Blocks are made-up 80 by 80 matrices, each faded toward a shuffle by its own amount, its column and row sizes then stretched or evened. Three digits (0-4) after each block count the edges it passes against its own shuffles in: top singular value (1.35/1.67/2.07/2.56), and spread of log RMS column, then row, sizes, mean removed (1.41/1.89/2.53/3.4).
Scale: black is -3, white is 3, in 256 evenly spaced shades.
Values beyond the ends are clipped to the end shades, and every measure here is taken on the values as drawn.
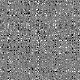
2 3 3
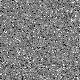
1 0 0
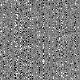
0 4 1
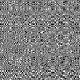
4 0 3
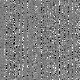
2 4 0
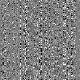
3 4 0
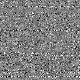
1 0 3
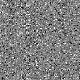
2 1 1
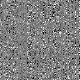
1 4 1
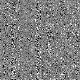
0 3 1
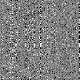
3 3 1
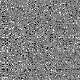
2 2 1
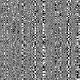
4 4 0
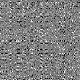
3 2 2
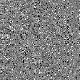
2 2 0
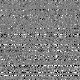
3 1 4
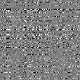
3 1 4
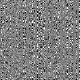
2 4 2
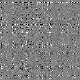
3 3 3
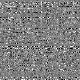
0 1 4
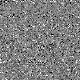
0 1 2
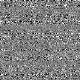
0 1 4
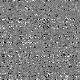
2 1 3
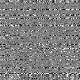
4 0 4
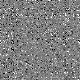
0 2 2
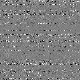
1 1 4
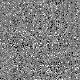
1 2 1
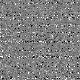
0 2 3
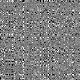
3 3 3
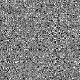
2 1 2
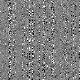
0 4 0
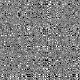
3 2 3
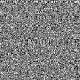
3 0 1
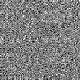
3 0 0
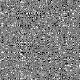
3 1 2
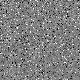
1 0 0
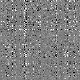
3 3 3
